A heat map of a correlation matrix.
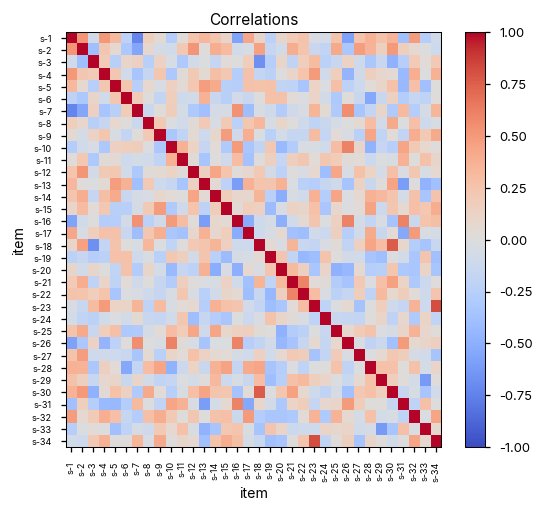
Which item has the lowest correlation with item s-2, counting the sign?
s-7
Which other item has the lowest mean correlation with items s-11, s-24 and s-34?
s-13
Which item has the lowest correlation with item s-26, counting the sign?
s-1
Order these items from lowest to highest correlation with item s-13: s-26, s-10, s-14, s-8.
s-26, s-10, s-14, s-8
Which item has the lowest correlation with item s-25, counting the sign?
s-20
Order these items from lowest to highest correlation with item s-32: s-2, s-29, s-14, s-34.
s-29, s-2, s-14, s-34
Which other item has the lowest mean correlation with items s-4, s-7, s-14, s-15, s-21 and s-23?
s-19
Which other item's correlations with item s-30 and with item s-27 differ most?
s-18
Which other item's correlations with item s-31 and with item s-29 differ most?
s-33
